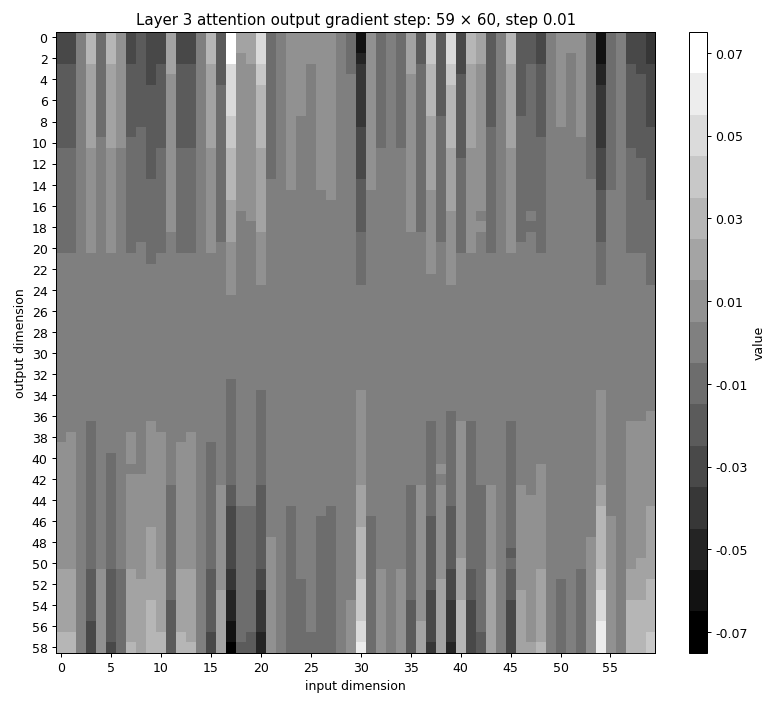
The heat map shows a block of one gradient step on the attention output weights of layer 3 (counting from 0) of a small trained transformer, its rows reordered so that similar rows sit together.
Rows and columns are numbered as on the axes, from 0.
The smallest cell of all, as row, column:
58, 17
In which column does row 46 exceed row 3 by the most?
54
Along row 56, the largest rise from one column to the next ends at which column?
40
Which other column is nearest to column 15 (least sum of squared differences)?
5
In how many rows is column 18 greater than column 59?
24
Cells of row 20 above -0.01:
45
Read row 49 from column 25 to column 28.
0 -0.01 -0.01 0
